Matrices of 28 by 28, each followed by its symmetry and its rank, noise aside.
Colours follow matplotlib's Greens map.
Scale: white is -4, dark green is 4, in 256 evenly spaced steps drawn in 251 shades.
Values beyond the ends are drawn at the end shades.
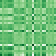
no symmetry, rank one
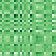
symmetric, rank one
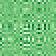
antisymmetric, rank two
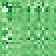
no symmetry, rank two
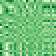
antisymmetric, rank two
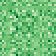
no symmetry, rank three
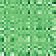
antisymmetric, rank two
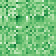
symmetric, rank three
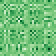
symmetric, rank three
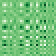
symmetric, rank one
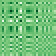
symmetric, rank one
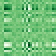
no symmetry, rank one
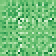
symmetric, rank three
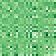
symmetric, rank two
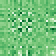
symmetric, rank two
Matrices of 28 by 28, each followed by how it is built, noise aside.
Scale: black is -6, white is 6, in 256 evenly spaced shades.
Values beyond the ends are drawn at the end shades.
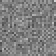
blocks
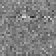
uneven rows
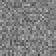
blocks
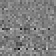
uneven rows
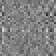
low rank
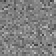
uneven rows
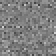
uneven rows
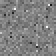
sparse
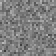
noise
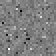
sparse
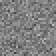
noise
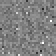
sparse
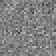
uneven rows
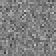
noise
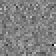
uneven rows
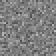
noise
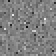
sparse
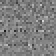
uneven rows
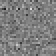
uneven rows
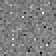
sparse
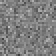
blocks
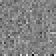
uneven rows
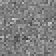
uneven rows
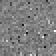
sparse
